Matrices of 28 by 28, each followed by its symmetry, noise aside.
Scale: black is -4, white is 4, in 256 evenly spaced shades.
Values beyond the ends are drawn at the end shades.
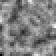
symmetric across the other diagonal.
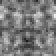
mirrored left to right.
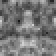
mirrored left to right.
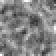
symmetric across the other diagonal.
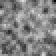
symmetric across the other diagonal.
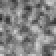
no symmetry.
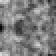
mirrored top to bottom.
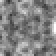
mirrored top to bottom.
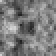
mirrored top to bottom.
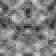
mirrored left to right.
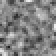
symmetric across the other diagonal.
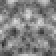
mirrored left to right.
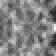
mirrored top to bottom.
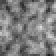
mirrored top to bottom.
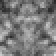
mirrored left to right.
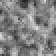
no symmetry.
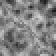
symmetric across the other diagonal.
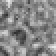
symmetric across the other diagonal.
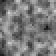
mirrored top to bottom.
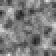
same after a half turn.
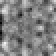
mirrored top to bottom.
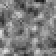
no symmetry.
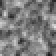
no symmetry.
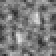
same after a half turn.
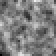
no symmetry.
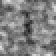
same after a half turn.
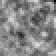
symmetric across the other diagonal.
